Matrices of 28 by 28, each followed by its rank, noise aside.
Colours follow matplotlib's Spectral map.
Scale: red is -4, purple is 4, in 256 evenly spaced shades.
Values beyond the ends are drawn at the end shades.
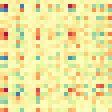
two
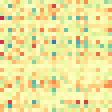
four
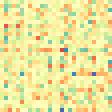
four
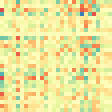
three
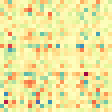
four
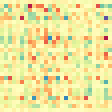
four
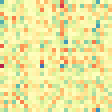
four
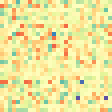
six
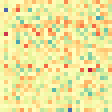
six
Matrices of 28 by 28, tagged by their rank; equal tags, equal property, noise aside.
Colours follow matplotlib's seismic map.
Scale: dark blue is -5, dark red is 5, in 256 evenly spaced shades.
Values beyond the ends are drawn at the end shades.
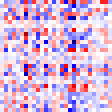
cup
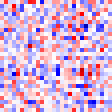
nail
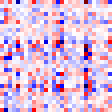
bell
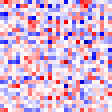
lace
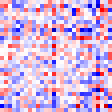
bell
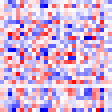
lace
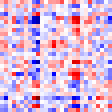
cup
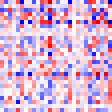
bell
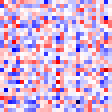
bell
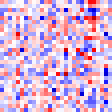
nail
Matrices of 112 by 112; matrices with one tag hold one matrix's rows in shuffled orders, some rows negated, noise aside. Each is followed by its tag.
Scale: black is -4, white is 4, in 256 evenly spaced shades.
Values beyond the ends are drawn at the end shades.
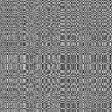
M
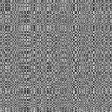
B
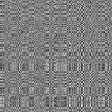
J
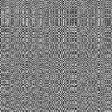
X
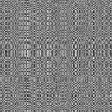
B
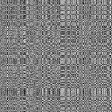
M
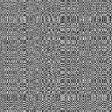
M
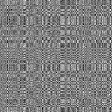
M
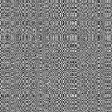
X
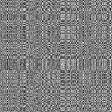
M
